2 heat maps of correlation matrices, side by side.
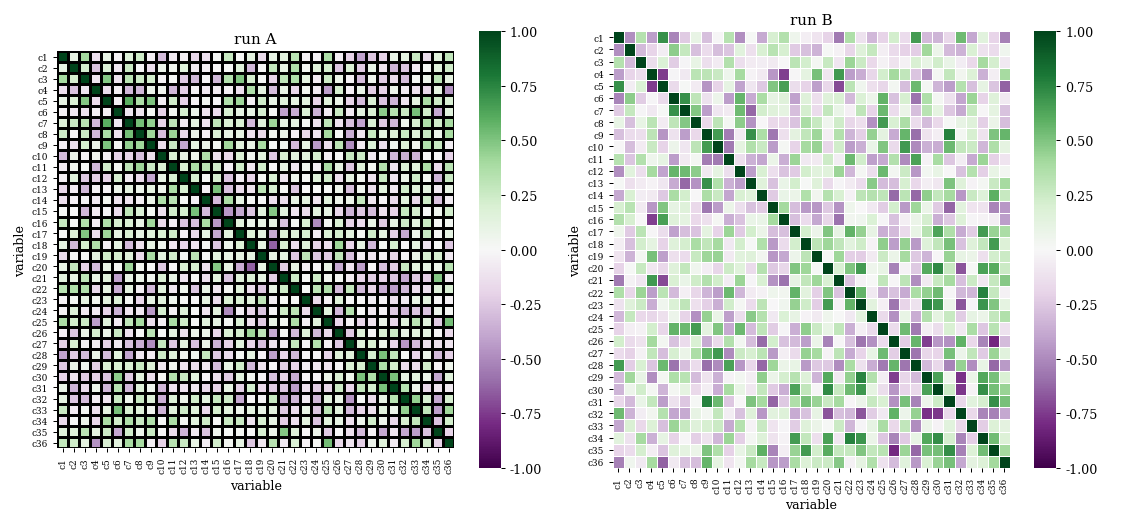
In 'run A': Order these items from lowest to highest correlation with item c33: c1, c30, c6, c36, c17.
c17, c30, c1, c36, c6
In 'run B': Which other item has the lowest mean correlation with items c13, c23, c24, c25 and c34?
c26
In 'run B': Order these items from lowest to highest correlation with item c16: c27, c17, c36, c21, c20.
c21, c36, c17, c20, c27
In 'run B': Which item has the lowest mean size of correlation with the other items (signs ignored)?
c3
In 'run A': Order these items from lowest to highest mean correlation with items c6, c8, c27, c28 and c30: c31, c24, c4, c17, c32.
c4, c24, c32, c17, c31
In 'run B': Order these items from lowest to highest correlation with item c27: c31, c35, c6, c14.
c6, c14, c35, c31
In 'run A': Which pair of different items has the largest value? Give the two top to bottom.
c5, c7
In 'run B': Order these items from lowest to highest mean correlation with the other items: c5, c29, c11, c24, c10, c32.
c32, c5, c11, c24, c10, c29
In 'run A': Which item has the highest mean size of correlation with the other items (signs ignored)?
c7
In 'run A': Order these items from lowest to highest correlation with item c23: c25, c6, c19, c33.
c25, c33, c6, c19
